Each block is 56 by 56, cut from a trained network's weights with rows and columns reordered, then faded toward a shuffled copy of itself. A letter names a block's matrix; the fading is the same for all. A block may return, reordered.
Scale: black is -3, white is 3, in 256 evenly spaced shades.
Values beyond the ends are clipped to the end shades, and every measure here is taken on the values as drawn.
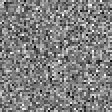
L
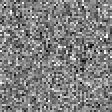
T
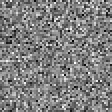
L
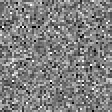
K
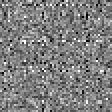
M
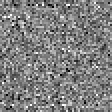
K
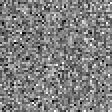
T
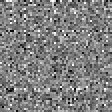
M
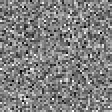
L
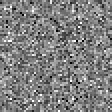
K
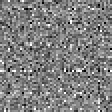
M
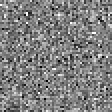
T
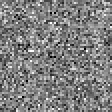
T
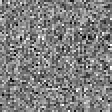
K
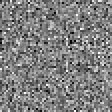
K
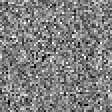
T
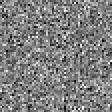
M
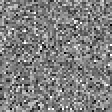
M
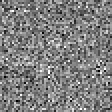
K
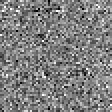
T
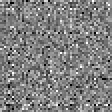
M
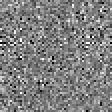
M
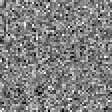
T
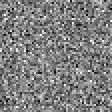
T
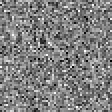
T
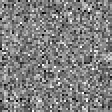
T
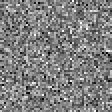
L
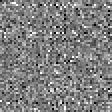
M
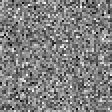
L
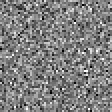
L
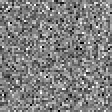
T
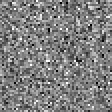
T
